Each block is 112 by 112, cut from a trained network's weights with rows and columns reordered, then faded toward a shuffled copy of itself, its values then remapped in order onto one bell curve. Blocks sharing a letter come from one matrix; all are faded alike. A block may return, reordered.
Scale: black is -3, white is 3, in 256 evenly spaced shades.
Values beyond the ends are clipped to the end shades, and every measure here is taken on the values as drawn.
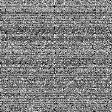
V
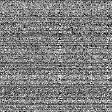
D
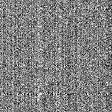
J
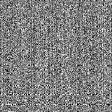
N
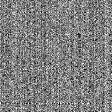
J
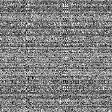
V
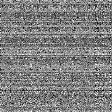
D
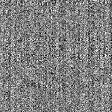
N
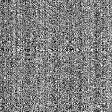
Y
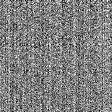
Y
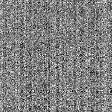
J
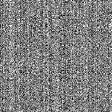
J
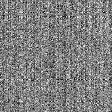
J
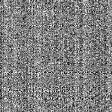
J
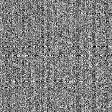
Y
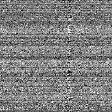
V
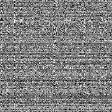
D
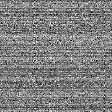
D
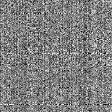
N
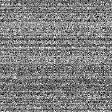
D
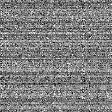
D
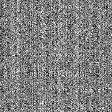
J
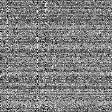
V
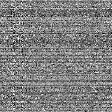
D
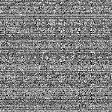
D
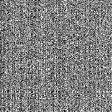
J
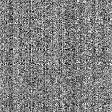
Y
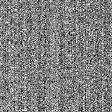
N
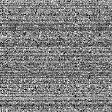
V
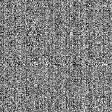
N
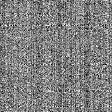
J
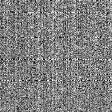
Y
